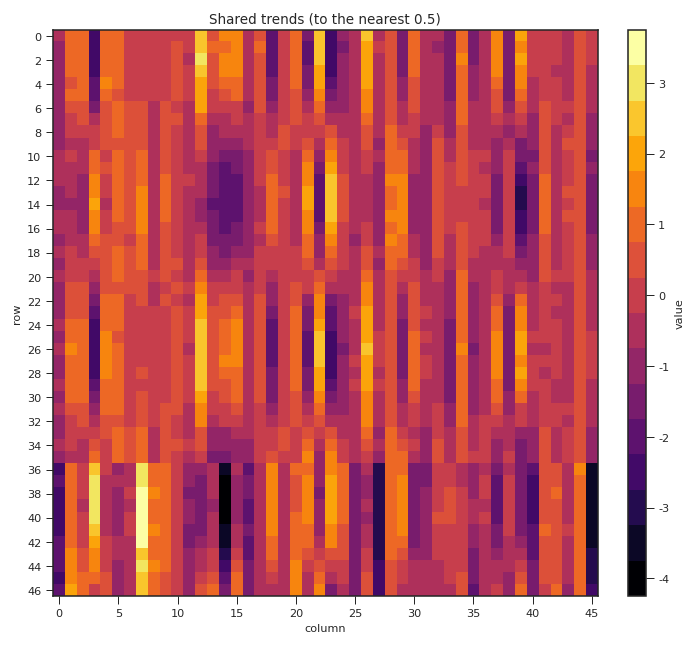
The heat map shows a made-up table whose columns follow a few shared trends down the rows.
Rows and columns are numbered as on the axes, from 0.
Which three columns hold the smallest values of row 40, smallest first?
14, 45, 27
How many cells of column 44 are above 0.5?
11
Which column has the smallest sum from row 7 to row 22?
39
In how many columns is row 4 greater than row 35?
24
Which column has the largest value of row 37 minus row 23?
3
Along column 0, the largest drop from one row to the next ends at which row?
36
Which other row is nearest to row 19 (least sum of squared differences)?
33
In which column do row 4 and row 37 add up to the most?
7
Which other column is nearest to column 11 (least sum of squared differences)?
25
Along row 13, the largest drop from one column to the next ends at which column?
22
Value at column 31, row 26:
-0.5
